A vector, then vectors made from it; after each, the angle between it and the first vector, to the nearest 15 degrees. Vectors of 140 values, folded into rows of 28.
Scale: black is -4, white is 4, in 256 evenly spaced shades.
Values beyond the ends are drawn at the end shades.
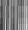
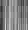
45 degrees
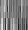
135 degrees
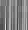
30 degrees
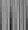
90 degrees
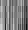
165 degrees
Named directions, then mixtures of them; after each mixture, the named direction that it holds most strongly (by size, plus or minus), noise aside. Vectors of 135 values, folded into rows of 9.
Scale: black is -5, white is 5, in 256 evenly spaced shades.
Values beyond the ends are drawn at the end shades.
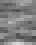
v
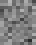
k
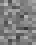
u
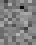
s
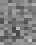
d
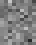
k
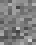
d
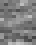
v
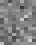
d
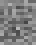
d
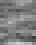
v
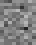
s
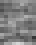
v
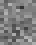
d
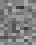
d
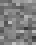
u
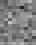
s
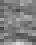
v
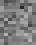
s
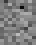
s
